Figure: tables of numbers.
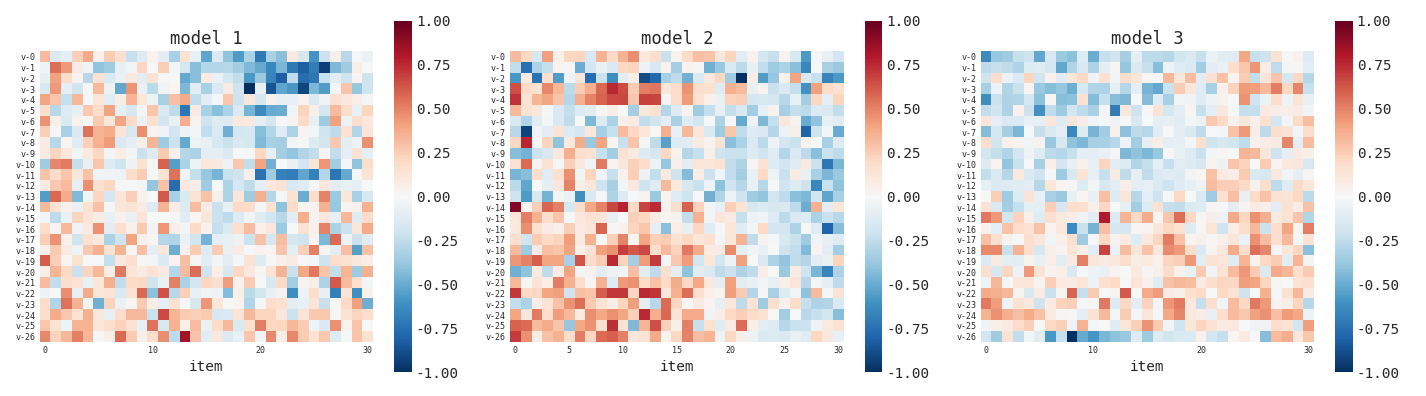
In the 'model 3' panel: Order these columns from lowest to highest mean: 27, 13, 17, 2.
2, 13, 17, 27
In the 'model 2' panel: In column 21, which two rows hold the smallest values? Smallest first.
v-2, v-6
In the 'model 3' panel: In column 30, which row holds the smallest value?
v-18
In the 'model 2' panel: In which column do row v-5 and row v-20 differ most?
0
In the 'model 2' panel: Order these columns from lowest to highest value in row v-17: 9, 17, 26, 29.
26, 29, 17, 9
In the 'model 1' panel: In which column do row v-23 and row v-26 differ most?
13
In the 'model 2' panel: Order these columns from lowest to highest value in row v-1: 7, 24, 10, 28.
24, 7, 28, 10
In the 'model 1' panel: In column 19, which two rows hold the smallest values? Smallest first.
v-3, v-2
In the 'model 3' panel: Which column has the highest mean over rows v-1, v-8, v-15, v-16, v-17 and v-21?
25
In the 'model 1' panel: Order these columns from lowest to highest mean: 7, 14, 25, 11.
25, 14, 7, 11
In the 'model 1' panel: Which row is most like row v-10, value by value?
v-13
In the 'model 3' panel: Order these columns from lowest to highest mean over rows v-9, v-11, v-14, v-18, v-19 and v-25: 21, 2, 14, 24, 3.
2, 14, 3, 21, 24
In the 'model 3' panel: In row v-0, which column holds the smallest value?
0
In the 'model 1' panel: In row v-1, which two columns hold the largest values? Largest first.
1, 2
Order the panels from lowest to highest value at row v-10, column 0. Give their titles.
model 1, model 3, model 2
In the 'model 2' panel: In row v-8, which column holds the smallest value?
14
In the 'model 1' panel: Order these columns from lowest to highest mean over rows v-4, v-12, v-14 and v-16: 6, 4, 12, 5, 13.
12, 6, 13, 4, 5
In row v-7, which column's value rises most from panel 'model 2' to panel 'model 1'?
1
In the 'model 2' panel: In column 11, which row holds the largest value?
v-18
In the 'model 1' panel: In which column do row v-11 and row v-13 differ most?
20
